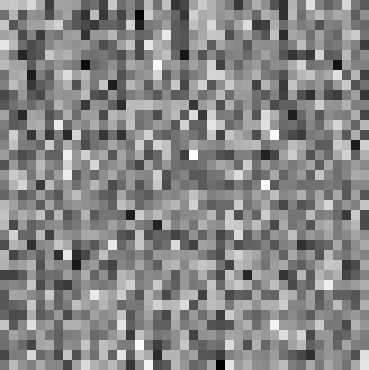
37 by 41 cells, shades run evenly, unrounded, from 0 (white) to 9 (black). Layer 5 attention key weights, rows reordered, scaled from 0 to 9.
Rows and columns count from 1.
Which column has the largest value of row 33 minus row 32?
26
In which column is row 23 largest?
18
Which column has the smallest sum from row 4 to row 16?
24
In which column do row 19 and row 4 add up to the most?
5
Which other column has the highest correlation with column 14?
4
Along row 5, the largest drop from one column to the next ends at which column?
17
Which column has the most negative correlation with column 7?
14
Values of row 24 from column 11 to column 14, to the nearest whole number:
3 4 4 6
